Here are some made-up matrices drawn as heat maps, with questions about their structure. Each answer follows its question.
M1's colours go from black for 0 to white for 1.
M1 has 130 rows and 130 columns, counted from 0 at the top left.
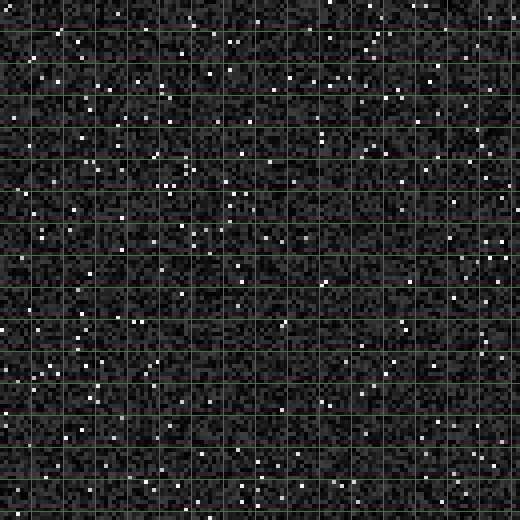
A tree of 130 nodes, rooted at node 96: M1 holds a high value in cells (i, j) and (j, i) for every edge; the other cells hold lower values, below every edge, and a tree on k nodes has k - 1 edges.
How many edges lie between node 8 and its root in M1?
3
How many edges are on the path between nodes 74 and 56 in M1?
7
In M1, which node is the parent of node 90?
39
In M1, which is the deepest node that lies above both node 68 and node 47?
122
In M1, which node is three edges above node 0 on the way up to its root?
24
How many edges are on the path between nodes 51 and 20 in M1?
5
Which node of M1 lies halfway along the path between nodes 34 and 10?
14
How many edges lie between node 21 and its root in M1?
2
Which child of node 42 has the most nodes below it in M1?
106
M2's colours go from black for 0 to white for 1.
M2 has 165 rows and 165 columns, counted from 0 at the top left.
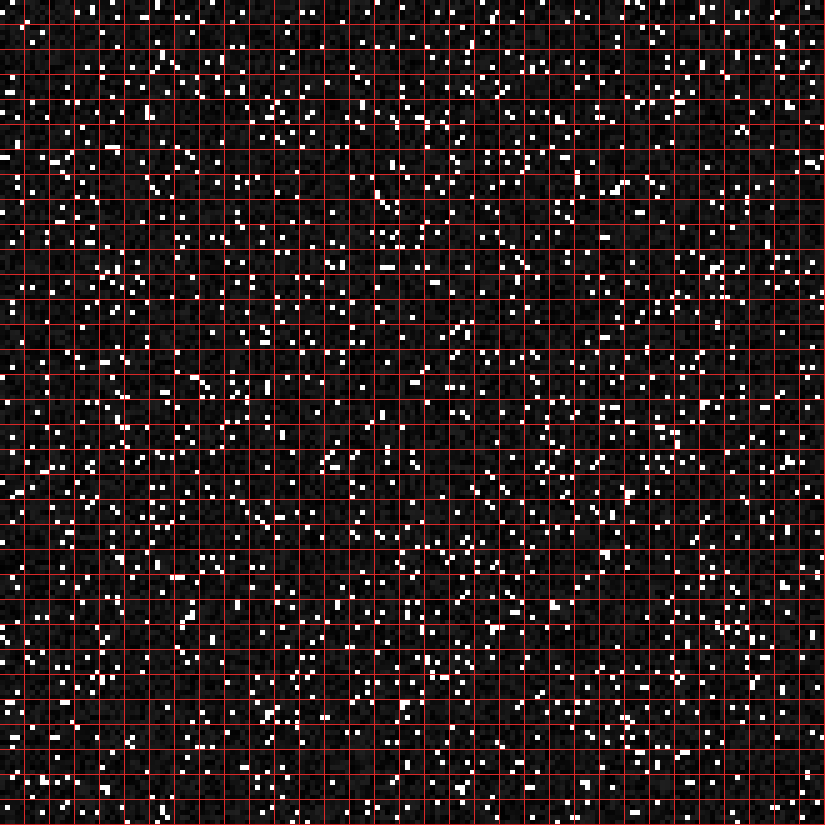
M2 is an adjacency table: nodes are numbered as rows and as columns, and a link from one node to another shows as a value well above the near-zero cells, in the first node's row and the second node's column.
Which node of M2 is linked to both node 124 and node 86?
node 134
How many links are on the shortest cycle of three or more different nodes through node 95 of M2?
5
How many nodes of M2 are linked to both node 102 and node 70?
3
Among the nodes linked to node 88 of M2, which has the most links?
node 135
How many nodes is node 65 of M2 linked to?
6
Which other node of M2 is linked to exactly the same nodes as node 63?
node 7
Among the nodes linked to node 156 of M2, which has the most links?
node 93
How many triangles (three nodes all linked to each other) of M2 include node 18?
4
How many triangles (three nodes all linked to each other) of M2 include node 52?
5
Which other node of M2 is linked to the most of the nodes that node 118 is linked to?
node 10
